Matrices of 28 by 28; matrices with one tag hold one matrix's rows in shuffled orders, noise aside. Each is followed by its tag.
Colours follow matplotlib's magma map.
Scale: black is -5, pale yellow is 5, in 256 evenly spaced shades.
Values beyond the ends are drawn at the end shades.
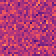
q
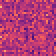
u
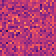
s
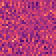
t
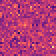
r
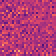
t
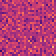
s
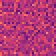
u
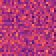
u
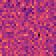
u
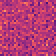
u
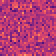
r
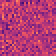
t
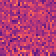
r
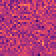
r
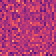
s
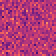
t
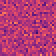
q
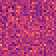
s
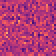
u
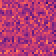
u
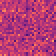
u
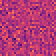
s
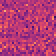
u
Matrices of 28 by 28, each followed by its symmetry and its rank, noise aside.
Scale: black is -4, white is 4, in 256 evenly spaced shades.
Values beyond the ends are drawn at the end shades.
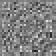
symmetric, rank four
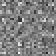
no symmetry, rank four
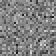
symmetric, rank eight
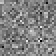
symmetric, rank six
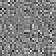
antisymmetric, rank six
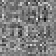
no symmetry, rank six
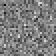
no symmetry, rank eight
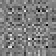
no symmetry, rank four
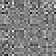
antisymmetric, rank four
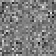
no symmetry, rank eight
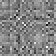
symmetric, rank four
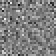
antisymmetric, rank eight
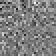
no symmetry, rank eight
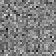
no symmetry, rank eight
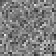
symmetric, rank eight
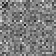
symmetric, rank six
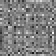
antisymmetric, rank four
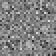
symmetric, rank eight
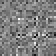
symmetric, rank four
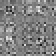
symmetric, rank four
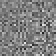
no symmetry, rank four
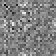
symmetric, rank six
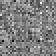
antisymmetric, rank eight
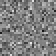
antisymmetric, rank six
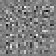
antisymmetric, rank four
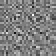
antisymmetric, rank four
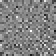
symmetric, rank six
